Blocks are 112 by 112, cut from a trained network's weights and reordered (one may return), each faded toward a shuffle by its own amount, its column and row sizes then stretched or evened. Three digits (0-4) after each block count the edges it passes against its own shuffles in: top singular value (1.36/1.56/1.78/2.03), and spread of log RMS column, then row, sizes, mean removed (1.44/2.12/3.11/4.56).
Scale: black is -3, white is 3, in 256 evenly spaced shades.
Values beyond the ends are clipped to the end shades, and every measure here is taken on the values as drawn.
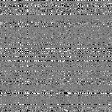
4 2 4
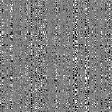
3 4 2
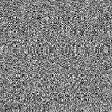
4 0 2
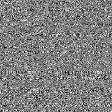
2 0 3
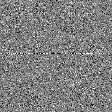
2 1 1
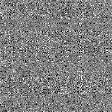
2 2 3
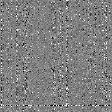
2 3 1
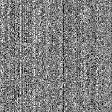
4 2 0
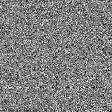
3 1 0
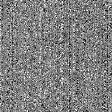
2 2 0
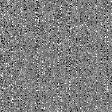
0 3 0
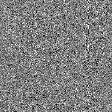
1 2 1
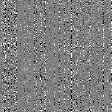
2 4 2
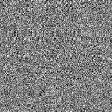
4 1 1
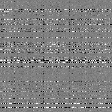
3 1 4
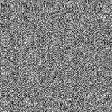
4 0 1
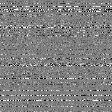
2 0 4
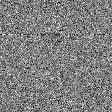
1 0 0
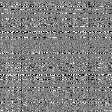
3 0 4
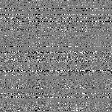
1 2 4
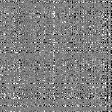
3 3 3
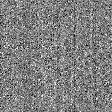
1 0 1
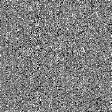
0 2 1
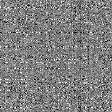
1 1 3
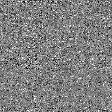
0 1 2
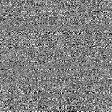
3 0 3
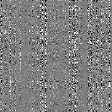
2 4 2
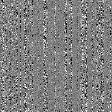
0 4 0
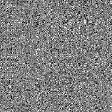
3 2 1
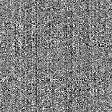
3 0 2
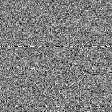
4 0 1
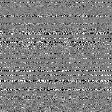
3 1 4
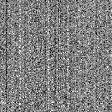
3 1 1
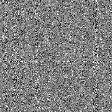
2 2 0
